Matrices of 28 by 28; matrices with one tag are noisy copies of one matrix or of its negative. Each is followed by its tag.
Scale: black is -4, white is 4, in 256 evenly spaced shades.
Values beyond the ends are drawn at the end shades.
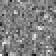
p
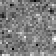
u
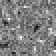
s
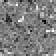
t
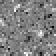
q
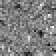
q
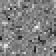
s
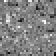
t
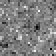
s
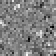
q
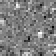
q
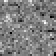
t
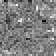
t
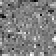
u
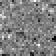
u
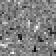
s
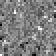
p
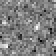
s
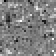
t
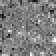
u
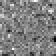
u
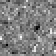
s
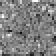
u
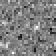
s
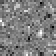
q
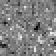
s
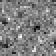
s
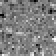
u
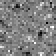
q
